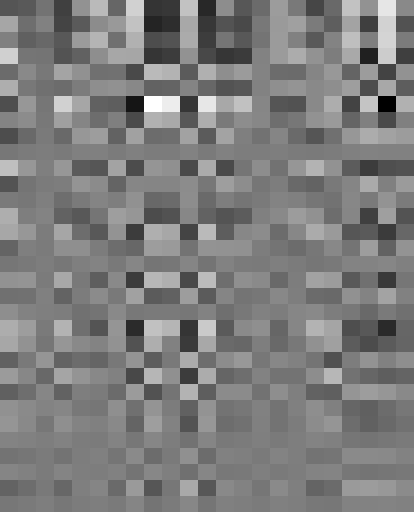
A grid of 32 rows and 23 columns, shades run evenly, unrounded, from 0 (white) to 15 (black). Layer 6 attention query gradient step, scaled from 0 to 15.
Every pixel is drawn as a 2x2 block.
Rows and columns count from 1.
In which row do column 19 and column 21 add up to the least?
7
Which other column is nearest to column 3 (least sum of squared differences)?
15
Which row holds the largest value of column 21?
4
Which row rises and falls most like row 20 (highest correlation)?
11
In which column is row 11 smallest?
1
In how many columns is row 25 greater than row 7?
13
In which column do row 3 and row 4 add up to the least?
22
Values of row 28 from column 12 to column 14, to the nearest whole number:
7 8 8
